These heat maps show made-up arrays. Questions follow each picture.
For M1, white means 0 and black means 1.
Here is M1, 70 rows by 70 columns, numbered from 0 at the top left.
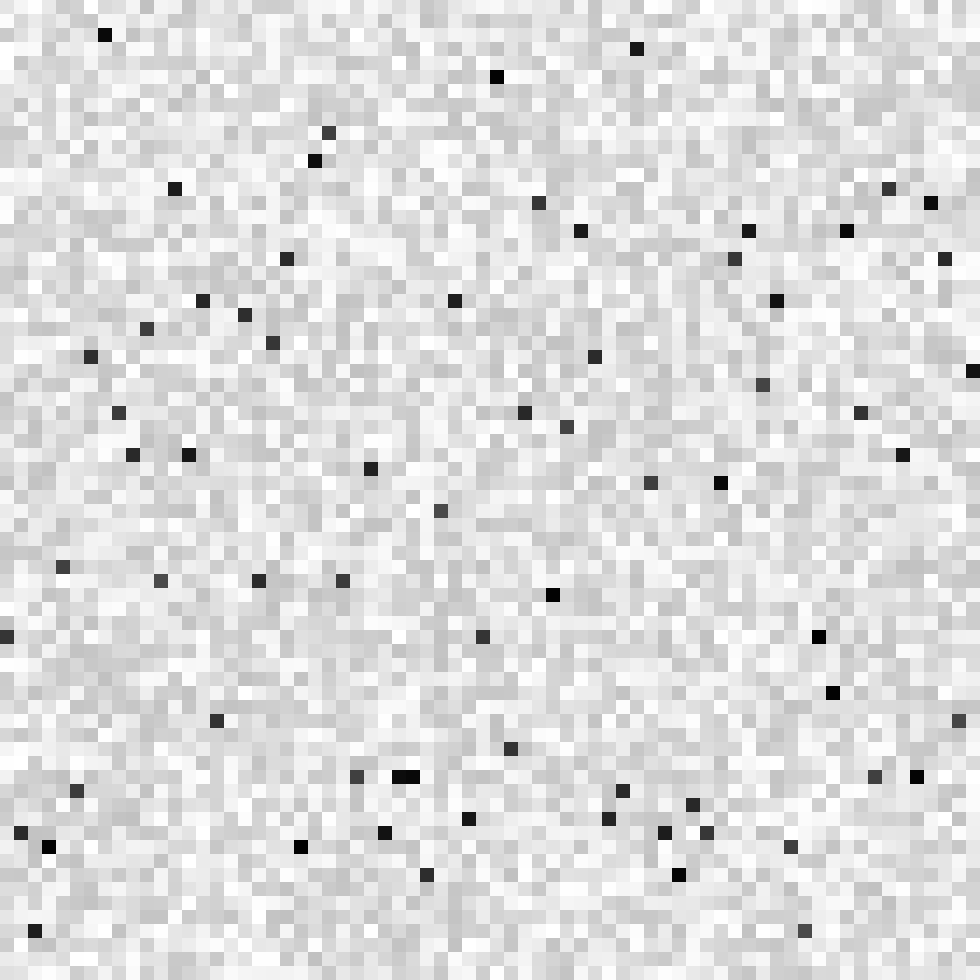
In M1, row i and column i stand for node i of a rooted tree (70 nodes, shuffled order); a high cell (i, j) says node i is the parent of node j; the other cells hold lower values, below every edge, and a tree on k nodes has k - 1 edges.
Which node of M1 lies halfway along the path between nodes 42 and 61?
55
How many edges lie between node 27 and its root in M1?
8
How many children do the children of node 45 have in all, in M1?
4
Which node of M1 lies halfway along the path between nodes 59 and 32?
66
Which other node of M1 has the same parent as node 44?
5
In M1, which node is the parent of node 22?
11
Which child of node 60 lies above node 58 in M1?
3
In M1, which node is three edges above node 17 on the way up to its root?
41
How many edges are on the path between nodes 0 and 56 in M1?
4
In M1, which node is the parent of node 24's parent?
16
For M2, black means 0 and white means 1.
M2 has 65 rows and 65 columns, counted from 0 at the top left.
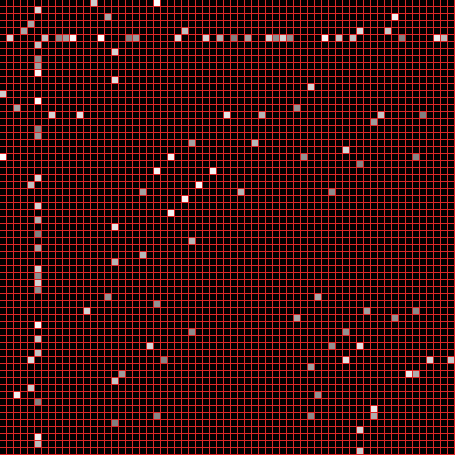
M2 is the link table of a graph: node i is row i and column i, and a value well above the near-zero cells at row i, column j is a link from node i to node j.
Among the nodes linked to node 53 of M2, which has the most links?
node 59
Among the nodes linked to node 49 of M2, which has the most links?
node 51
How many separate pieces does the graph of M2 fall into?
5
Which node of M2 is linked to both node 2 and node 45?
node 56
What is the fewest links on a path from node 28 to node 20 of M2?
7
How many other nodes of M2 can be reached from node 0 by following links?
12
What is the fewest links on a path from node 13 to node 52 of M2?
5
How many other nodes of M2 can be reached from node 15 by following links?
4
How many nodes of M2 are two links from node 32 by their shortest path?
5
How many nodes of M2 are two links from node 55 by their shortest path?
3
